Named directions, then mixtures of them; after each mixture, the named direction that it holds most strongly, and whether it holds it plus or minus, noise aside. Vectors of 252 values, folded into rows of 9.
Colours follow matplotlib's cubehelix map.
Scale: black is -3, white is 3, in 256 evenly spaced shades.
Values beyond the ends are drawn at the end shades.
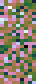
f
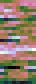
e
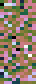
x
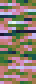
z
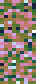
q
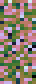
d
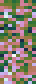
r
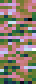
e, plus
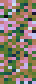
r, minus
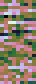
z, plus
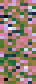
r, minus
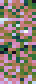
f, plus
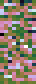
z, plus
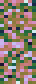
q, plus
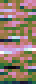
e, plus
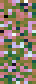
q, plus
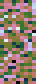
q, minus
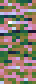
z, plus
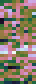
e, plus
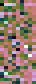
x, plus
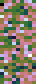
x, plus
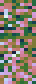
r, plus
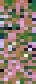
d, minus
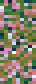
d, minus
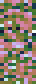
q, plus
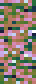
q, plus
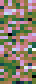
d, plus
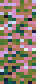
r, minus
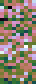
f, minus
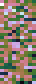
f, plus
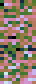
x, plus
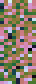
d, plus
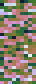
x, plus
